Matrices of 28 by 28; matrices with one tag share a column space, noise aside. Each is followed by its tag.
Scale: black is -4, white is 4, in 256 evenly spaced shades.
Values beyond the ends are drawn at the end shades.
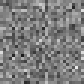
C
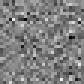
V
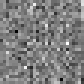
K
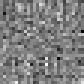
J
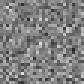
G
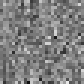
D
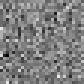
C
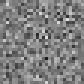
V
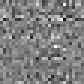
V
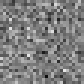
C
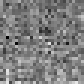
D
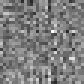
K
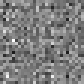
C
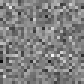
C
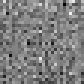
K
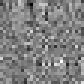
J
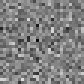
G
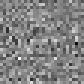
G
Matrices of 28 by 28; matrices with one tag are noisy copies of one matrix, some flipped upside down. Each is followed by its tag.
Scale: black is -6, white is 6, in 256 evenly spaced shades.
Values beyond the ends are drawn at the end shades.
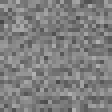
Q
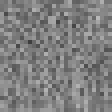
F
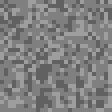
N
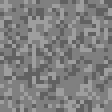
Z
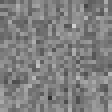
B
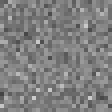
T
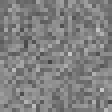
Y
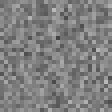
N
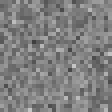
F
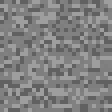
Q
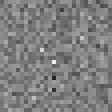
T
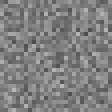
T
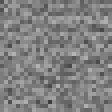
Q
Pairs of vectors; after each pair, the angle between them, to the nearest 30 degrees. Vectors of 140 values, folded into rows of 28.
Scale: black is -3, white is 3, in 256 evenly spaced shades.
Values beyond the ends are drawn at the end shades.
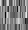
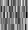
120 degrees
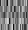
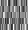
150 degrees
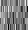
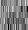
30 degrees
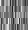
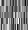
30 degrees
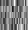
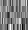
90 degrees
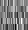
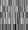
60 degrees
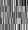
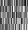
30 degrees
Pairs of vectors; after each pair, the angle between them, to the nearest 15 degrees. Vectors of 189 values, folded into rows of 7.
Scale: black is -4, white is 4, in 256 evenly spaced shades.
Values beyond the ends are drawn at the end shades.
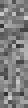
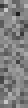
60 degrees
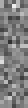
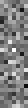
105 degrees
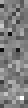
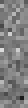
165 degrees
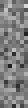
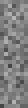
60 degrees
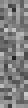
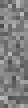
90 degrees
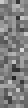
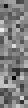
60 degrees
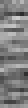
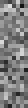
90 degrees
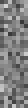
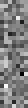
45 degrees
